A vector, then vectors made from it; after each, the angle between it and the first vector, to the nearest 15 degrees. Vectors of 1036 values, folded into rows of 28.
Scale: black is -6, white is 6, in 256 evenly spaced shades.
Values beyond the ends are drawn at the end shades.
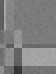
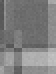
45 degrees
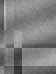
45 degrees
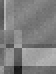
15 degrees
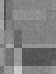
165 degrees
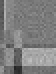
15 degrees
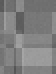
45 degrees
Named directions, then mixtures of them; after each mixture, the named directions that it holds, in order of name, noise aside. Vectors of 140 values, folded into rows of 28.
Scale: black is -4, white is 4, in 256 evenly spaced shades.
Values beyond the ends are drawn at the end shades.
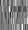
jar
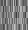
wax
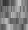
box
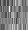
box, jar, wax.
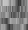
box.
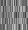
wax.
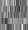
box, jar, wax.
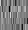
jar.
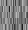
jar, wax.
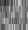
box, jar, wax.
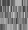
box, jar.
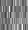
jar, wax.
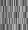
wax.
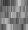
box.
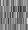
jar, wax.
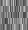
box, wax.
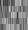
box, jar.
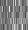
jar, wax.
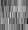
box, jar, wax.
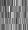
box, jar, wax.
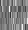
jar.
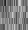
box, wax.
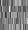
box, jar.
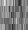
box, jar, wax.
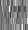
jar.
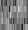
box, jar.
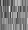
box, jar.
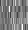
jar, wax.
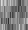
box, jar, wax.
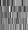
box, jar.
